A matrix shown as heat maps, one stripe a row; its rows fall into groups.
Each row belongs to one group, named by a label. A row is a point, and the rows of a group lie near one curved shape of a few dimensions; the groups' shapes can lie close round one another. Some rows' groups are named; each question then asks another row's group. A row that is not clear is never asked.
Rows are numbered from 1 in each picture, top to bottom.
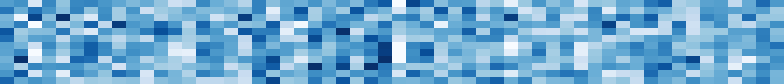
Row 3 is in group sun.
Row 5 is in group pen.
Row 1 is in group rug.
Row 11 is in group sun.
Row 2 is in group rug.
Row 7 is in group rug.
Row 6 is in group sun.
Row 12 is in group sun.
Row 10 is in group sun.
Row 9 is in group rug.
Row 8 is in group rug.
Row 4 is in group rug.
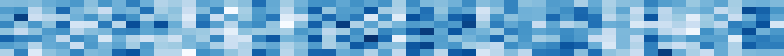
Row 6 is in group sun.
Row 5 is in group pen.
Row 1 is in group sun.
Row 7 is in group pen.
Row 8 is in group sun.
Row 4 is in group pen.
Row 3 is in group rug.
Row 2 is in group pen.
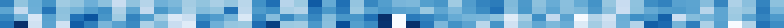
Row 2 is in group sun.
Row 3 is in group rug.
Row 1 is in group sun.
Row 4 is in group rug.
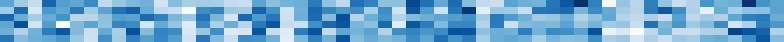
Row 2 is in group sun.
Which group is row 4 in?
rug
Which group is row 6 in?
pen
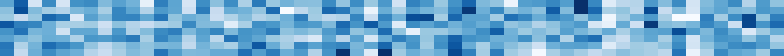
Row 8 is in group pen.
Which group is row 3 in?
pen
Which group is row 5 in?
rug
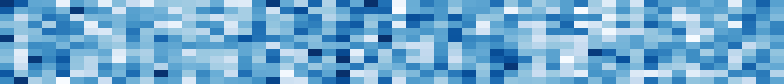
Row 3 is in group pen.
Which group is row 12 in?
rug
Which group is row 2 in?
rug
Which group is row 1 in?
sun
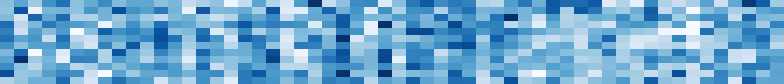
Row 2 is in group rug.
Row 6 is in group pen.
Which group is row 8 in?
rug
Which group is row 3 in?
sun
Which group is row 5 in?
pen
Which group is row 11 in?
pen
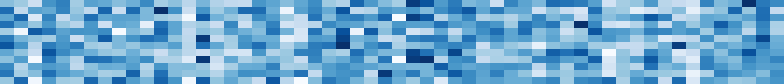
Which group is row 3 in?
rug
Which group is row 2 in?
pen
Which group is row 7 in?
pen
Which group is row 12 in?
rug
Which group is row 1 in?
pen
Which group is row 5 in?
sun
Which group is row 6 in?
pen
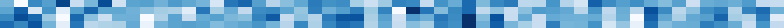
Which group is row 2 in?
rug
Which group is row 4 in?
rug
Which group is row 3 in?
rug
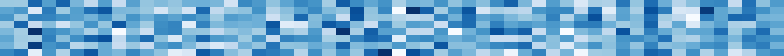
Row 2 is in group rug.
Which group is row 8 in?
rug
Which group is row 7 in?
sun
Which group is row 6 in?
rug
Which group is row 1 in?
sun
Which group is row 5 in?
sun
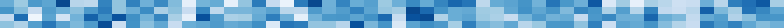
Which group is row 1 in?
pen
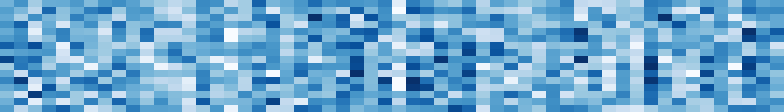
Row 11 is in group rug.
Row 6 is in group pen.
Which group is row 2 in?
rug
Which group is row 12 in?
rug
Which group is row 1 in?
sun
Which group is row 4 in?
rug
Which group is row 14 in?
sun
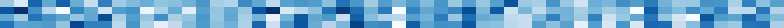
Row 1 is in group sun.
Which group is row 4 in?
rug
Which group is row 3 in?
rug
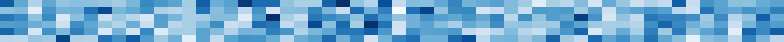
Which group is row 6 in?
sun
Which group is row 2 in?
rug
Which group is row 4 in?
sun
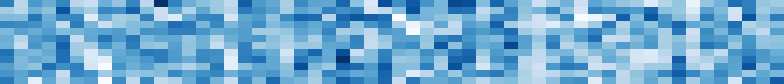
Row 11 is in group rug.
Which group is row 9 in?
pen
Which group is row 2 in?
sun
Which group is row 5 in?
rug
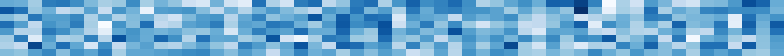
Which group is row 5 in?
pen
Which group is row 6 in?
rug
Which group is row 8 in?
rug
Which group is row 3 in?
sun
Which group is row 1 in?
pen
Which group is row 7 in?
sun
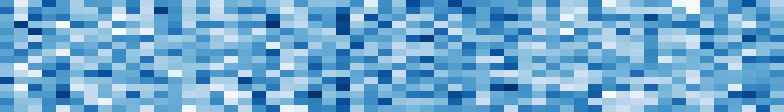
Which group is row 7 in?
rug
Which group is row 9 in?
pen
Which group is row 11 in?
rug
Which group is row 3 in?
sun
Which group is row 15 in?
pen
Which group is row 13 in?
sun
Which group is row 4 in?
rug
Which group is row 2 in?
pen
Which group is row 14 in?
pen
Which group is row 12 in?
pen
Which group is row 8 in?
rug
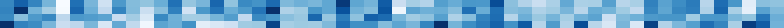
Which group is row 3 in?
sun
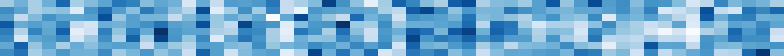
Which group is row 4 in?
pen
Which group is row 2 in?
pen
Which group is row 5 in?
pen
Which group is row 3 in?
rug
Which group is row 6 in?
pen
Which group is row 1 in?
sun
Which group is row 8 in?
pen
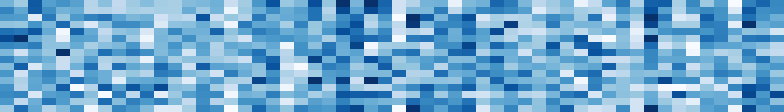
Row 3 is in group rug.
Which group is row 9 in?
sun
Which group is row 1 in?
sun
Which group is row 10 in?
rug
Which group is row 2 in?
sun
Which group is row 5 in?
rug
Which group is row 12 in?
sun
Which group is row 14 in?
pen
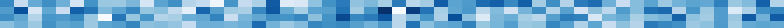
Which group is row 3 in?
pen
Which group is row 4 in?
sun
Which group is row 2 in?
rug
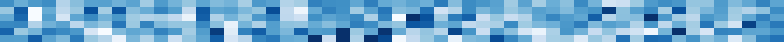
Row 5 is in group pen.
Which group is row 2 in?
rug
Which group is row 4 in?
pen
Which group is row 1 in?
sun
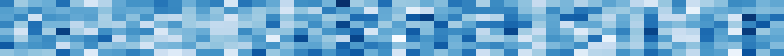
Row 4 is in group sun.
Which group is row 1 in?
pen
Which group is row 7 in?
sun
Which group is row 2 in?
rug
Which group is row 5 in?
sun
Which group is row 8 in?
sun
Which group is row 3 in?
pen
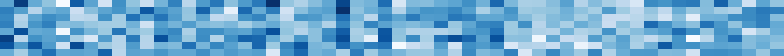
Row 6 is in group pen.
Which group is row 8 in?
rug
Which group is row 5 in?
rug
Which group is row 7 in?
rug
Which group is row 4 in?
sun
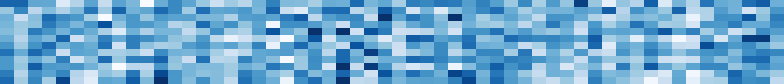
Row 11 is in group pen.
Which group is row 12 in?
pen
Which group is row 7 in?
rug
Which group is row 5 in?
sun
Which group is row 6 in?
pen
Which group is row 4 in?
rug
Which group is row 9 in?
pen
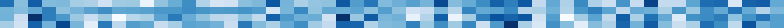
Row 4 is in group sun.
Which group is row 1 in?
sun
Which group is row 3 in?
sun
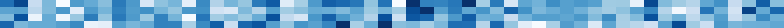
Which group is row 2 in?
pen
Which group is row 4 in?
pen
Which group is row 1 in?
rug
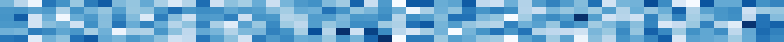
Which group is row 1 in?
rug
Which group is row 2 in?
rug
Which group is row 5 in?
sun
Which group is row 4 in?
pen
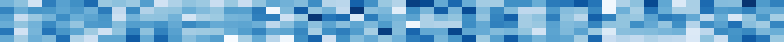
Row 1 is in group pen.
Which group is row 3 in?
sun
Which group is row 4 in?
rug
